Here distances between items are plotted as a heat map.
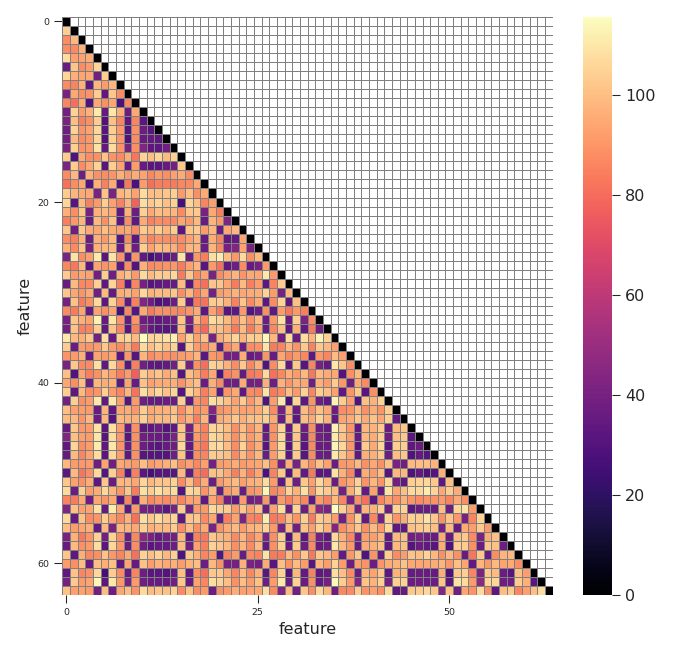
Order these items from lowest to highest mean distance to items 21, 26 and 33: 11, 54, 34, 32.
11, 34, 54, 32
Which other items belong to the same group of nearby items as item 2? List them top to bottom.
17
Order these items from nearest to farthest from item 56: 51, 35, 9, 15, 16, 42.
51, 35, 15, 9, 16, 42
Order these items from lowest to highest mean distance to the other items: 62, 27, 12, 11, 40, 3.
11, 12, 62, 27, 3, 40
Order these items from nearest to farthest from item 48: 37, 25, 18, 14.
14, 18, 37, 25
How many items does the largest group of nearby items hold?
26
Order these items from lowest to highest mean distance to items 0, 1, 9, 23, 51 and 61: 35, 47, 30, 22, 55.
55, 47, 22, 30, 35
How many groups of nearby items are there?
5
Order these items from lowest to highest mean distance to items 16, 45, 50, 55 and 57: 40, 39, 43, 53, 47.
47, 39, 53, 40, 43
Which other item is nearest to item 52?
15
